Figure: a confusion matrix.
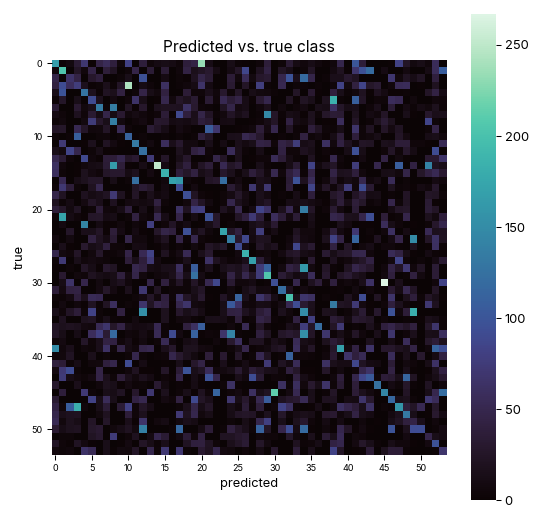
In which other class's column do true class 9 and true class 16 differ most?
17
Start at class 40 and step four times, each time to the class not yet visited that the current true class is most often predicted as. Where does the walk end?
38
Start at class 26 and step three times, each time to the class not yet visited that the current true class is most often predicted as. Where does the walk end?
1
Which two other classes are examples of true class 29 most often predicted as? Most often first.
19, 28
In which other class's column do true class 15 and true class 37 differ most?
34
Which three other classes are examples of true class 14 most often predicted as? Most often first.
8, 51, 47
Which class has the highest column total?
41
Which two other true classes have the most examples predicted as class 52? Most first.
39, 12
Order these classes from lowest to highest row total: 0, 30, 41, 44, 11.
44, 41, 11, 30, 0
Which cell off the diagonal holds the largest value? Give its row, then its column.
30, 45
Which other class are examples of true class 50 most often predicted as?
12
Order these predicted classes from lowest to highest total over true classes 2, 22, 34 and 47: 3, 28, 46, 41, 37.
37, 41, 28, 46, 3
